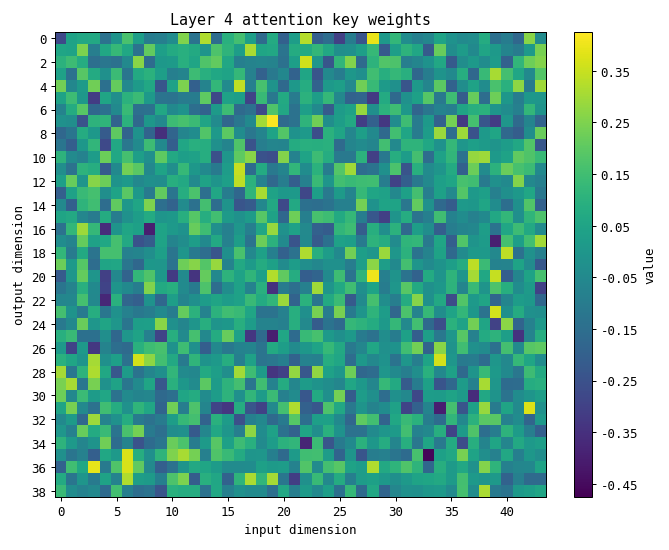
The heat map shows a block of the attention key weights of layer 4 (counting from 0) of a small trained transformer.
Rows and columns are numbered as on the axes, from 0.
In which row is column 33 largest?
5
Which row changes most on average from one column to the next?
31
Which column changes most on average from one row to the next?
23
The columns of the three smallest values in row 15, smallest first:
29, 28, 20
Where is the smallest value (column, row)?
33, 35
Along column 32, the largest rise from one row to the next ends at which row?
26
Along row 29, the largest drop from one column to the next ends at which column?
2
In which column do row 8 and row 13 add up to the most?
36
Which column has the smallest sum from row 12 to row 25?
4
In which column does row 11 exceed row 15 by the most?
16
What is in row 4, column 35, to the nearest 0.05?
-0.2
